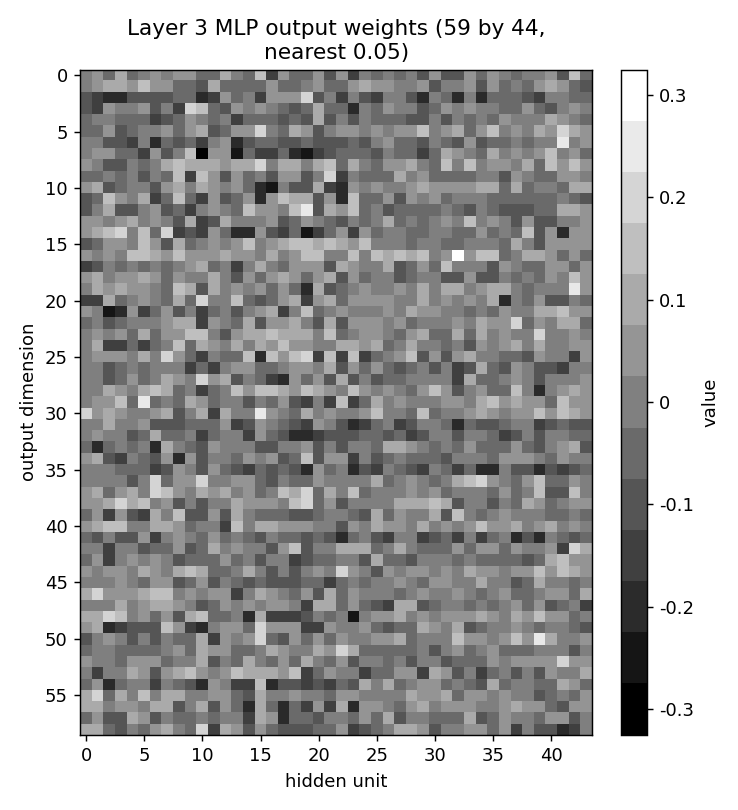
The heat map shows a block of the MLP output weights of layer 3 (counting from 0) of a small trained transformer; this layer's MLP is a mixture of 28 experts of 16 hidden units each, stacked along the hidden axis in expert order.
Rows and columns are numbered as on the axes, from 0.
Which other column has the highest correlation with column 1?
0
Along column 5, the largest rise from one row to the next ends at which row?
25
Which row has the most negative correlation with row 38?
51
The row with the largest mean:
16
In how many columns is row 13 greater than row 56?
14
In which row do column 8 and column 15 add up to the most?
8
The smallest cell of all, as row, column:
7, 10
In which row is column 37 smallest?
41
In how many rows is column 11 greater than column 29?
28
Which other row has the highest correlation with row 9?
20
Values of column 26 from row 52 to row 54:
-0.05 -0.05 0.1
